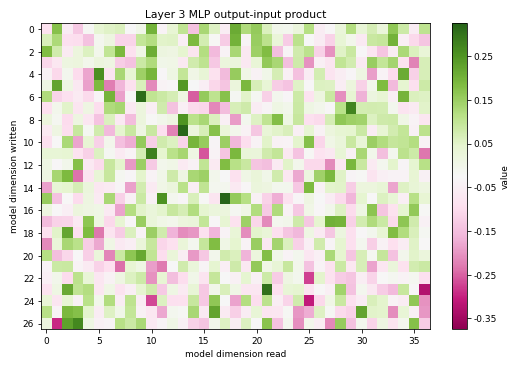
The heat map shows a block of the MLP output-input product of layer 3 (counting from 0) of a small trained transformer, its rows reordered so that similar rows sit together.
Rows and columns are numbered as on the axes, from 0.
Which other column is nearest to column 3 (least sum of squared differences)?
23
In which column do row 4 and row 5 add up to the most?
5
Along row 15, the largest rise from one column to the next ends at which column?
17
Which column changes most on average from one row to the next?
7
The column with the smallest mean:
25
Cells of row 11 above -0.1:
31
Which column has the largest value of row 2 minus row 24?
10
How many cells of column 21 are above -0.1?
22
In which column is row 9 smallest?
12
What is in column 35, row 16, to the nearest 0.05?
0.15
